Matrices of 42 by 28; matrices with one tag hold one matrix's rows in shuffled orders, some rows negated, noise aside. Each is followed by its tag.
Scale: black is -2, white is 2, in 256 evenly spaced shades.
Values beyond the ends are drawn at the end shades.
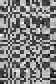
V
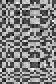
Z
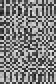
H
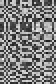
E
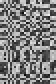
V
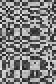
Z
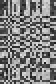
V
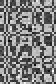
E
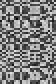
Z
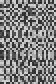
H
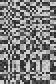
V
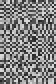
H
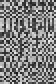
H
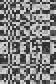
V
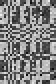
V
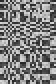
V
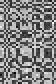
E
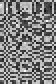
E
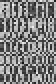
H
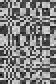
V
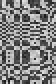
Z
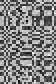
E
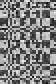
V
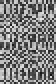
H
